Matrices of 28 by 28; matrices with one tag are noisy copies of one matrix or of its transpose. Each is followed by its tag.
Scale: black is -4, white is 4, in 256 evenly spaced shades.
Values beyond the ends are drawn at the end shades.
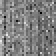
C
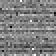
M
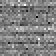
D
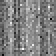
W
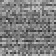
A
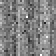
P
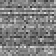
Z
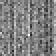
M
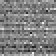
M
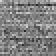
C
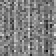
M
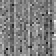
M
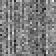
Z
